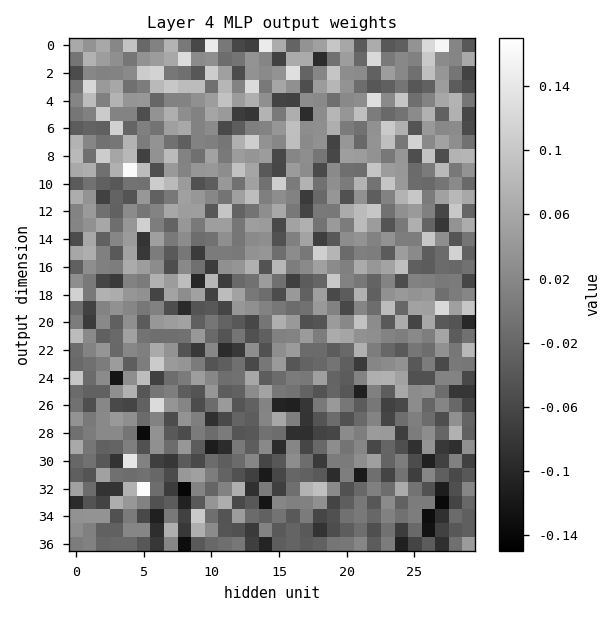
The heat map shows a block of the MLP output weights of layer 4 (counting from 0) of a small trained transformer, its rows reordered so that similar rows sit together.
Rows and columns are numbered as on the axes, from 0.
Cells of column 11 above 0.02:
13
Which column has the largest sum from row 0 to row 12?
7
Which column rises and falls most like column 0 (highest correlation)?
12
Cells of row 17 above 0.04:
6
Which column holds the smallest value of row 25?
21
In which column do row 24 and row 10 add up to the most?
23
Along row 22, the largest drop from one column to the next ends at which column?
11
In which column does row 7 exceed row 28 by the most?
16
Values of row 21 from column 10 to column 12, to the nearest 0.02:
-0.02 -0.04 0
